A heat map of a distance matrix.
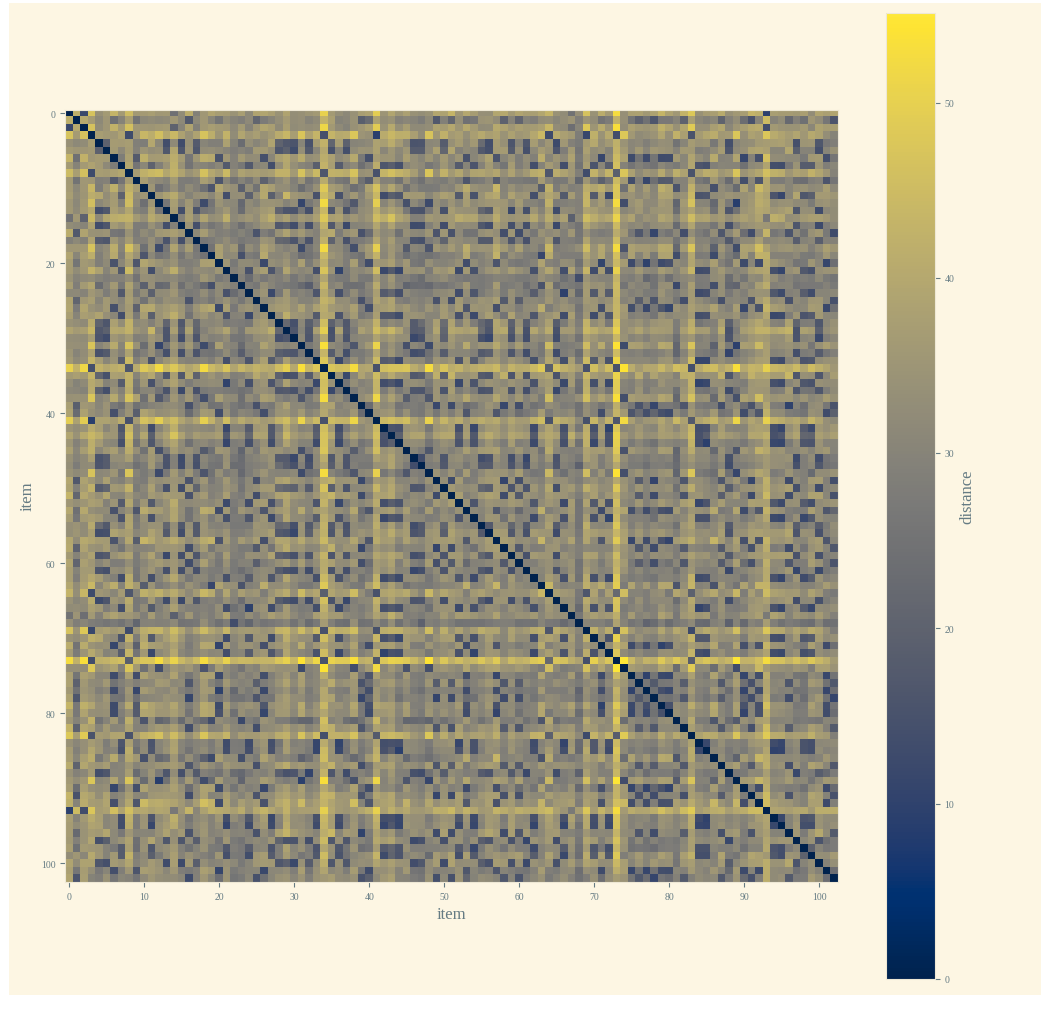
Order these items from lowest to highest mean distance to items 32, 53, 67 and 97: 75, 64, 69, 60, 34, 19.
75, 60, 19, 64, 69, 34
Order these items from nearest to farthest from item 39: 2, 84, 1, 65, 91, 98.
91, 1, 98, 84, 65, 2
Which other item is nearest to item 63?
19
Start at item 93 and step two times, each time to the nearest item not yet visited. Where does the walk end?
2
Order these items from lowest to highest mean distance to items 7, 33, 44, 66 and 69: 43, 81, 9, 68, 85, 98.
85, 98, 43, 68, 9, 81
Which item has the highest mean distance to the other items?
73
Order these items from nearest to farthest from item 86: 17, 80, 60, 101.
17, 60, 101, 80
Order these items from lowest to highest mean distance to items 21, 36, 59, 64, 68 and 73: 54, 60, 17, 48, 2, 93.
54, 17, 60, 48, 2, 93
